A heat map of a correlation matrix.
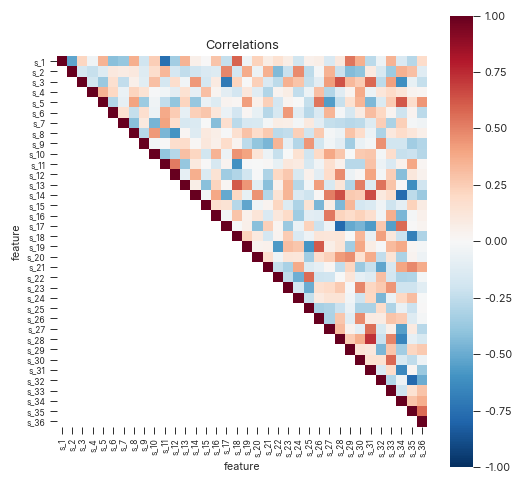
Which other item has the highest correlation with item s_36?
s_35
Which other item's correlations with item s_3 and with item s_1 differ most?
s_31
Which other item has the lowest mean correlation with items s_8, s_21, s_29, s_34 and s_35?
s_32
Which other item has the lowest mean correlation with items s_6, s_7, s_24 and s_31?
s_1
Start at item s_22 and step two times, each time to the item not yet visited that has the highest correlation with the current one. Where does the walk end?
s_9
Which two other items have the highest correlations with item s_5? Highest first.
s_34, s_26
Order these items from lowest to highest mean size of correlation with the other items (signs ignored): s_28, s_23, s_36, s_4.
s_4, s_36, s_23, s_28
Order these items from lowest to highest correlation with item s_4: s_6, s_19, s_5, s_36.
s_36, s_19, s_6, s_5
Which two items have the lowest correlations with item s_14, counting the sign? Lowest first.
s_34, s_17
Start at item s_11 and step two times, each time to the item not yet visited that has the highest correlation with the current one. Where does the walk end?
s_28
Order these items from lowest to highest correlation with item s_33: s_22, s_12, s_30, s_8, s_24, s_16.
s_22, s_24, s_8, s_12, s_16, s_30
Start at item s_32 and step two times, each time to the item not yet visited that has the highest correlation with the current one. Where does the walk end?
s_18
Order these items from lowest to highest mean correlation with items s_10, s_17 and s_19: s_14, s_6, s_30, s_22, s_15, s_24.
s_22, s_15, s_14, s_6, s_30, s_24
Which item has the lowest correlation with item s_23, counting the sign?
s_25
